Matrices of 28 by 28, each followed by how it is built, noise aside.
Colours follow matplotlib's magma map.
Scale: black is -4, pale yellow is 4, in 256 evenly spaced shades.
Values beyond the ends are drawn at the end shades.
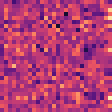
low rank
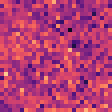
smooth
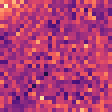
smooth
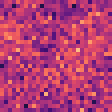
smooth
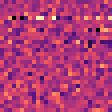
uneven rows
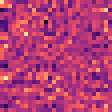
low rank
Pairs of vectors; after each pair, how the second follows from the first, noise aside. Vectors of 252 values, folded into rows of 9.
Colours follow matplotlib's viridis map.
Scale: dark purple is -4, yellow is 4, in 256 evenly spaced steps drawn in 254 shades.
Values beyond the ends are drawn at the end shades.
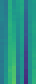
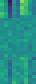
reversed, partly zeroed.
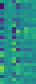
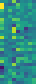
negated.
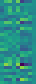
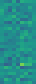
negated, shrunk.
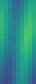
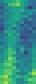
negated.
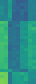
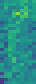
negated, partly zeroed.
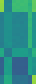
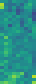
reversed, partly zeroed.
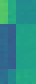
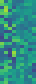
sign-scrambled.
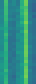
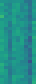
wrapped around, negated, shrunk.
